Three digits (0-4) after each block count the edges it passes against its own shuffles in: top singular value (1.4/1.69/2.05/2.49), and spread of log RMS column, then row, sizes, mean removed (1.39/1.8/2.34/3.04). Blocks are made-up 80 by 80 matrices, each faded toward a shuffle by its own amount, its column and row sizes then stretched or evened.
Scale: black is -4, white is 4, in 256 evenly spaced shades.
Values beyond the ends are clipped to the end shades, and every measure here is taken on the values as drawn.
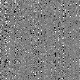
1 4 0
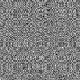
4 1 1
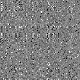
3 2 1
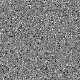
1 0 1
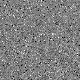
1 0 1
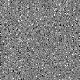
2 2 0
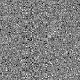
3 1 1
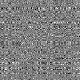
4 0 4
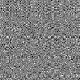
4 0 2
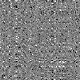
3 2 1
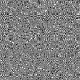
4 1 2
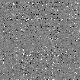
1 1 2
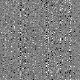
2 4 0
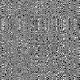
4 3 0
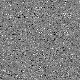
0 0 2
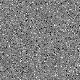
0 1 0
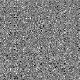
2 2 1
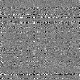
3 2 4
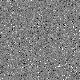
0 1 1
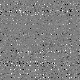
0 1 3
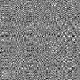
4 1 2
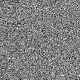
1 0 1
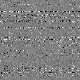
3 0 4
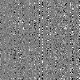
1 4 1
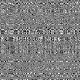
4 0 4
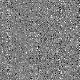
2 3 0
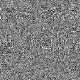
2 2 2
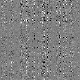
1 4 2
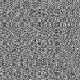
4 0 0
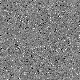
0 0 0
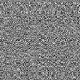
3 1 3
